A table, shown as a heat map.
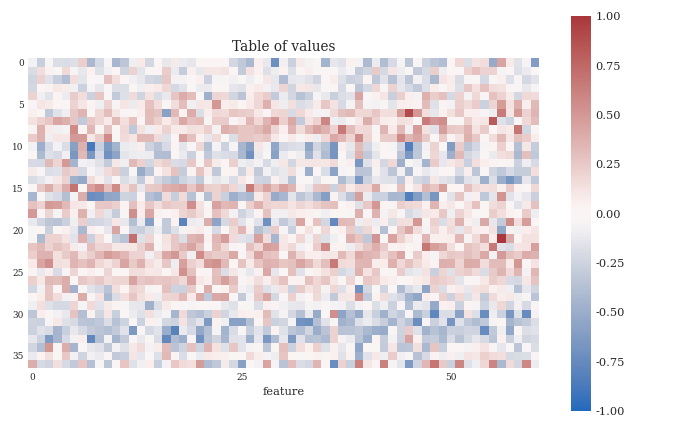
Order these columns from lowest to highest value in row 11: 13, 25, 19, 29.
29, 25, 19, 13
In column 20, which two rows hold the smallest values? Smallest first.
33, 32
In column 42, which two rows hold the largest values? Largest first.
36, 8
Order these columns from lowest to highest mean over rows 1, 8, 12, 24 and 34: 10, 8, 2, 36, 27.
8, 10, 27, 36, 2
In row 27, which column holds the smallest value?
39
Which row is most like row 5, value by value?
25
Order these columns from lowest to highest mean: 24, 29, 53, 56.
29, 24, 53, 56
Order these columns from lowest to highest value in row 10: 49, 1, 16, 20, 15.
1, 15, 16, 49, 20
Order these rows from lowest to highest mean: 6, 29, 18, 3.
29, 3, 18, 6
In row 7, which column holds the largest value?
55
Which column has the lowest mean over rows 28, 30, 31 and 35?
46
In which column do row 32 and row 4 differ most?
17
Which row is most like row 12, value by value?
27
